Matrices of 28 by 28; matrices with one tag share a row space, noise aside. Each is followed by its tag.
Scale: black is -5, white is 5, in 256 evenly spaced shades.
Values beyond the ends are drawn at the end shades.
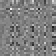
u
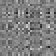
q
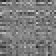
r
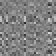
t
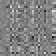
u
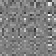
t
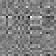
q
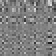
t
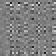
u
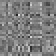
q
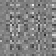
u
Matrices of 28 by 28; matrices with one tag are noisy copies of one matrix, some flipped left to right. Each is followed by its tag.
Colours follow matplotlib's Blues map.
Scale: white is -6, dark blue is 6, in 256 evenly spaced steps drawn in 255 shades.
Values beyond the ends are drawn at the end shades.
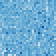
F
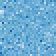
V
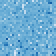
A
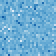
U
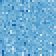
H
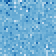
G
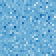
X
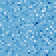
U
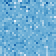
G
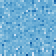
H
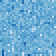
H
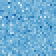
X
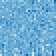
H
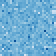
V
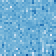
H
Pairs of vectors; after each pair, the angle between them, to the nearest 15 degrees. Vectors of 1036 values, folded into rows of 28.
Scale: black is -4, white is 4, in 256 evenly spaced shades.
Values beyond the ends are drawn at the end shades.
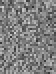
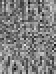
90 degrees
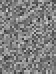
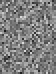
30 degrees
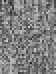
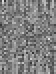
60 degrees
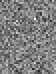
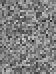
60 degrees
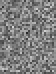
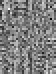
105 degrees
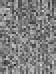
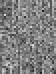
135 degrees
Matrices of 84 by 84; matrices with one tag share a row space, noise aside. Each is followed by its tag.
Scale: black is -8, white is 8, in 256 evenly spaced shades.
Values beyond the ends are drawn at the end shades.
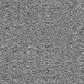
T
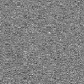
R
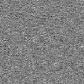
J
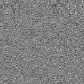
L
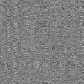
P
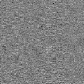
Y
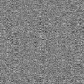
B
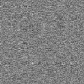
R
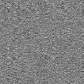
P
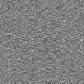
R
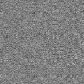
L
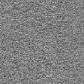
Y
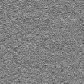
P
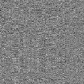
Y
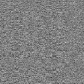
Y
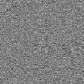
B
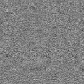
L
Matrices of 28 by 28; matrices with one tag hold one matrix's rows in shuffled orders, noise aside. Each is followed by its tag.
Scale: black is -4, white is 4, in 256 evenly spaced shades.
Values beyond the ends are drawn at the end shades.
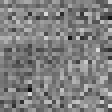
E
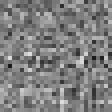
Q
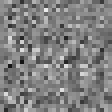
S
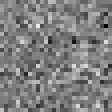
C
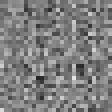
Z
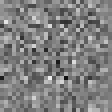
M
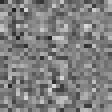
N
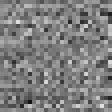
E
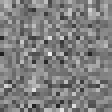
M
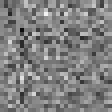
S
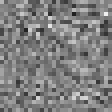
C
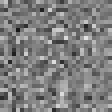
N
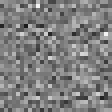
C
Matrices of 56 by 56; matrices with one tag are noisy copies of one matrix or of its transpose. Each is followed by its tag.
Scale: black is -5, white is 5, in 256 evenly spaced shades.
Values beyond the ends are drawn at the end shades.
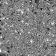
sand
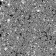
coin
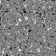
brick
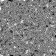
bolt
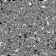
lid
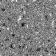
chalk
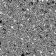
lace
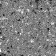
sand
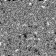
lid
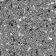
brick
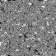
lid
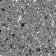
chalk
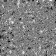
sand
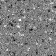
brick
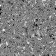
lid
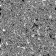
lid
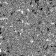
sand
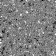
lace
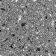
chalk
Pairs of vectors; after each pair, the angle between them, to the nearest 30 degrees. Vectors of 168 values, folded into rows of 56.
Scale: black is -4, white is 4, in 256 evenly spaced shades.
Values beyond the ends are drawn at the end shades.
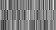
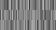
120 degrees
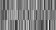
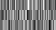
60 degrees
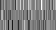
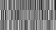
120 degrees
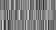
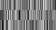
150 degrees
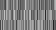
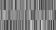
60 degrees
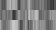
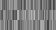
60 degrees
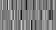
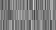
120 degrees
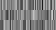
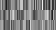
150 degrees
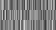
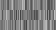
120 degrees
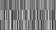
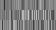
60 degrees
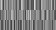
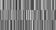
30 degrees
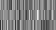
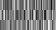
90 degrees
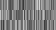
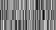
150 degrees
